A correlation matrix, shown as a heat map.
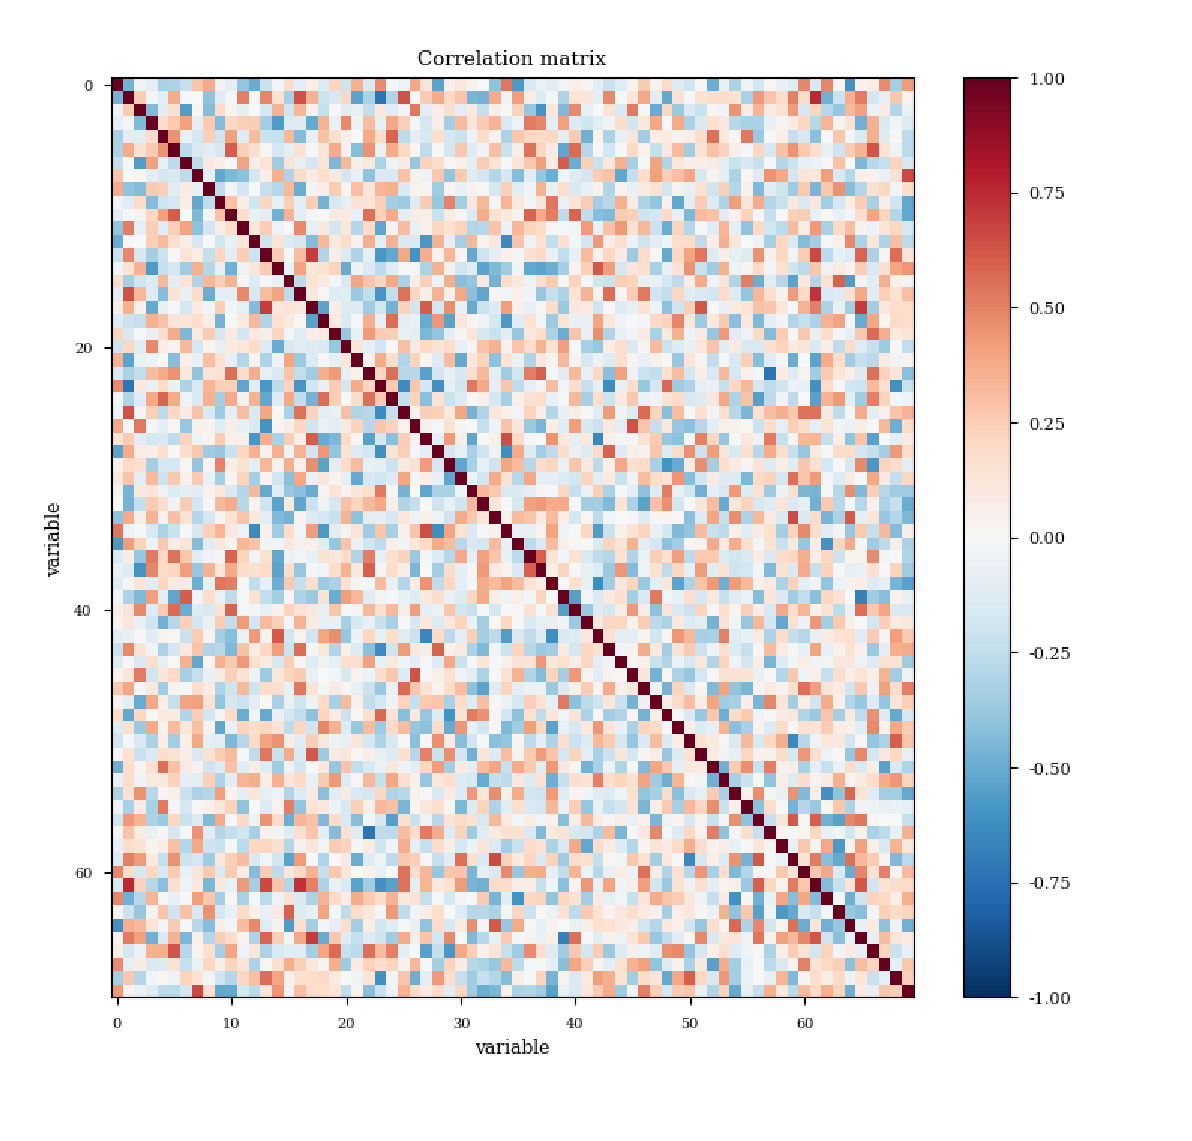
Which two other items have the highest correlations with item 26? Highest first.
45, 2
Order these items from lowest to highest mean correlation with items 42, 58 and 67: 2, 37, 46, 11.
11, 37, 2, 46
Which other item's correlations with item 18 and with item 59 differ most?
56
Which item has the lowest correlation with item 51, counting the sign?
31
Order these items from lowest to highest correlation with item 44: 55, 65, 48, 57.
57, 48, 55, 65
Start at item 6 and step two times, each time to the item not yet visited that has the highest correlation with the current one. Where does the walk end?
47
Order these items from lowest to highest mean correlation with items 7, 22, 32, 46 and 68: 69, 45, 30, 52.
45, 52, 30, 69
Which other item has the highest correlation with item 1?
61
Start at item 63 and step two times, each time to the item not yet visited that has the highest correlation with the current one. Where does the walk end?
55
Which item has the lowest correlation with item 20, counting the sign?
14
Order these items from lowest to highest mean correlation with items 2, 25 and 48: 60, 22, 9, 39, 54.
39, 22, 9, 60, 54
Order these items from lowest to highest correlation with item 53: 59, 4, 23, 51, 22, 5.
23, 59, 51, 4, 5, 22
